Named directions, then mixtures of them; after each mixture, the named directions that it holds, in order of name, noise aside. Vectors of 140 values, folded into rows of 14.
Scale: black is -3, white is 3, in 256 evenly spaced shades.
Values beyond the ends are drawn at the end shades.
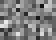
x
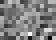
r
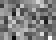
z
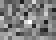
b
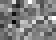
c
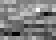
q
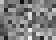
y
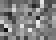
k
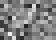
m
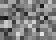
c, x.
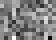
z.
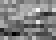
q.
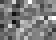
c.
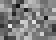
c, y, z.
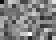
r.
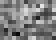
k, m, q.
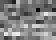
q.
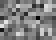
x.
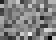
r.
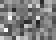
k, m.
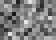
b, c, m.
